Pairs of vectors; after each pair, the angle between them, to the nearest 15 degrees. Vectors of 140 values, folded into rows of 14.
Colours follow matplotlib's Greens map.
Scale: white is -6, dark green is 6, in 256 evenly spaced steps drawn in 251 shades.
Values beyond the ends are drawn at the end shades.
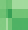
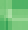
150 degrees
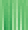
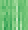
30 degrees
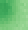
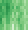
45 degrees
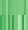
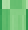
90 degrees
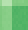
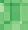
105 degrees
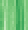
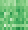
60 degrees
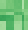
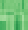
150 degrees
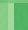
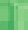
150 degrees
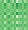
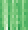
75 degrees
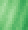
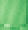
30 degrees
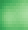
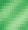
60 degrees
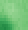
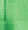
45 degrees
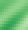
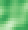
135 degrees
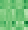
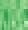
135 degrees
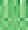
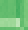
90 degrees
